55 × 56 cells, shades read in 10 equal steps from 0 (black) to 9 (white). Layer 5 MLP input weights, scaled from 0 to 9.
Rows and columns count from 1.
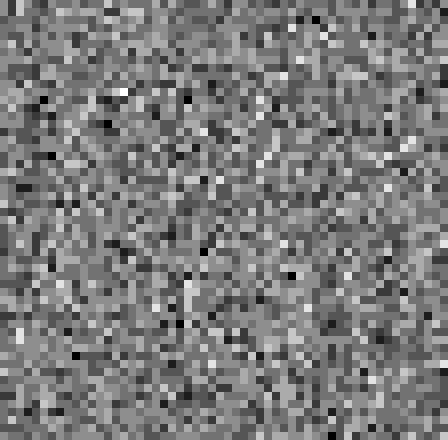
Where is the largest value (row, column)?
12, 16
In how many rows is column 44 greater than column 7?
22
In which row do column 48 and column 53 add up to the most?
21
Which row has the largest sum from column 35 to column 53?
20
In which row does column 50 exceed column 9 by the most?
42
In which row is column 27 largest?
46
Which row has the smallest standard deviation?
28
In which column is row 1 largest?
52
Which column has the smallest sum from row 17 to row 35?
5
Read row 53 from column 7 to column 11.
5 6 5 4 3
